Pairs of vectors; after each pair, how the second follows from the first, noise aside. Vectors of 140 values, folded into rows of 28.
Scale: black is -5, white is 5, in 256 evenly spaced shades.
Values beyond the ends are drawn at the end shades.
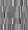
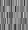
reversed, negated.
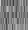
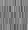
reversed, shrunk.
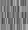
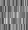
wrapped around.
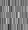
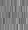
reversed, negated, shrunk.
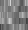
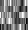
scaled up.
